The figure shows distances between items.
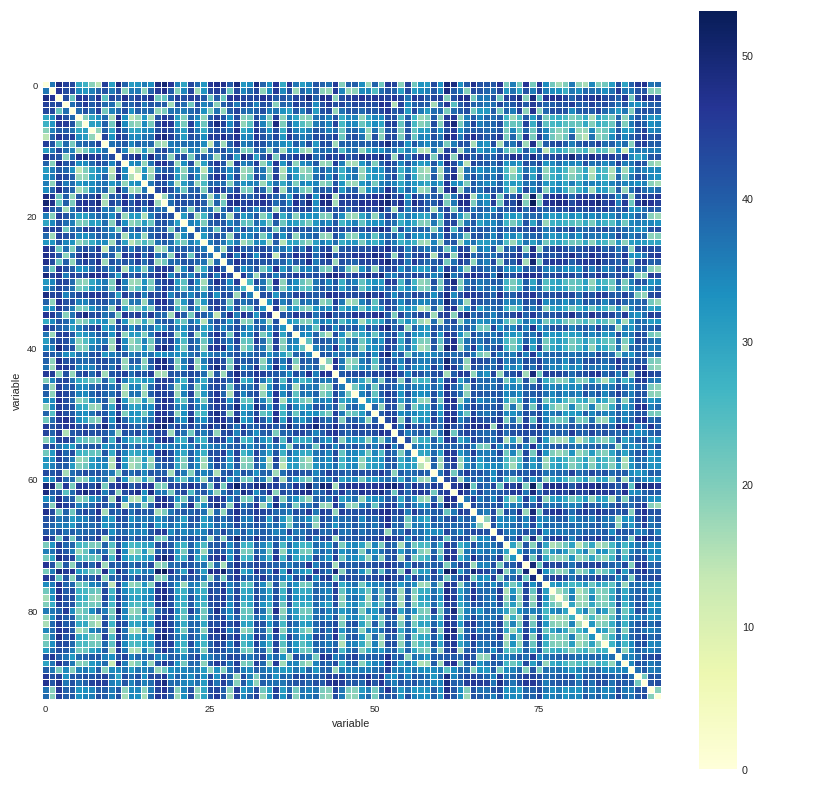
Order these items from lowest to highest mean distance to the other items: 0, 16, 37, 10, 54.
10, 54, 16, 0, 37
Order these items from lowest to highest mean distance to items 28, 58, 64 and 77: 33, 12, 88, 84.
12, 33, 88, 84
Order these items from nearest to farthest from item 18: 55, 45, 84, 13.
55, 13, 45, 84
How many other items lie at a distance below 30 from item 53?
8
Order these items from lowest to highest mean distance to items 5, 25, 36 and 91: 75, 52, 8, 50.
75, 50, 8, 52
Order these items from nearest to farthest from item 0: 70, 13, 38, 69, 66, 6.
70, 6, 13, 38, 66, 69
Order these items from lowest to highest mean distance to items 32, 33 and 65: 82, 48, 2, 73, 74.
73, 2, 48, 82, 74
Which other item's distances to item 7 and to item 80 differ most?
8
